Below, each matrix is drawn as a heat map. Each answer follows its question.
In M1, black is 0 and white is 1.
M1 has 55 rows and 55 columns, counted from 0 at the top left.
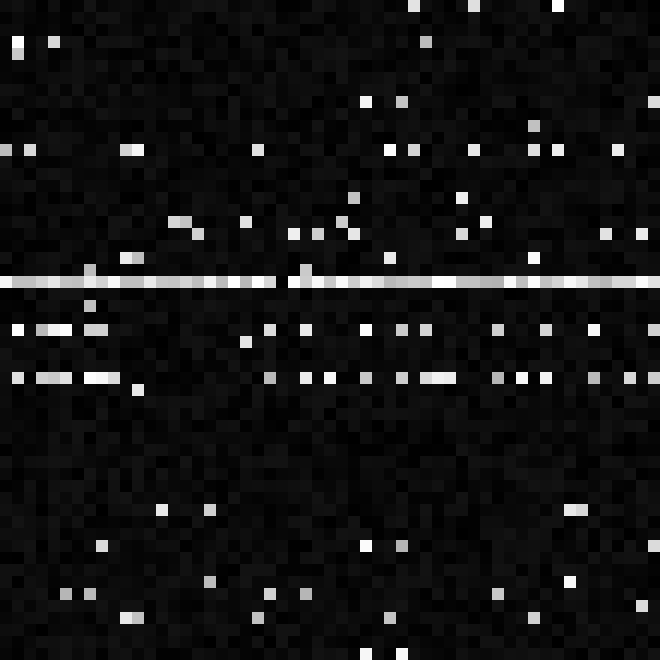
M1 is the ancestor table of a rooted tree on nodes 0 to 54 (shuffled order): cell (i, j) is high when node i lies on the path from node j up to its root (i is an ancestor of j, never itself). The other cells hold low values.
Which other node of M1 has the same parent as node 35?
4
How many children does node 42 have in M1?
2
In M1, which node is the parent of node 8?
45
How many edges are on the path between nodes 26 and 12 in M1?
3
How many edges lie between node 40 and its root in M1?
2
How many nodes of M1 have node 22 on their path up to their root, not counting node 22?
2
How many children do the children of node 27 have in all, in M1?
6
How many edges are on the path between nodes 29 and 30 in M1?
9
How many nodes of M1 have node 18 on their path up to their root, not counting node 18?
5
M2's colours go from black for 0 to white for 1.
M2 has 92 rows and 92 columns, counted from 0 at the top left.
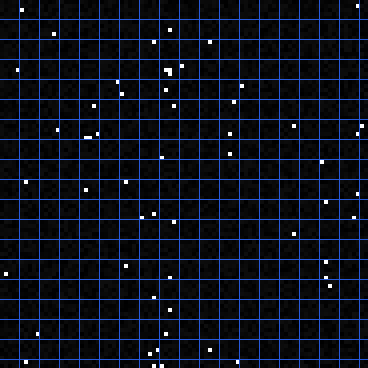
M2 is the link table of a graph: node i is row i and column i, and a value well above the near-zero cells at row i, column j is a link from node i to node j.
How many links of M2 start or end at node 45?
3
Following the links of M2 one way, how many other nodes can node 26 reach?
3
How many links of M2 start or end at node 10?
2
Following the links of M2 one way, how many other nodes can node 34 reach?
4
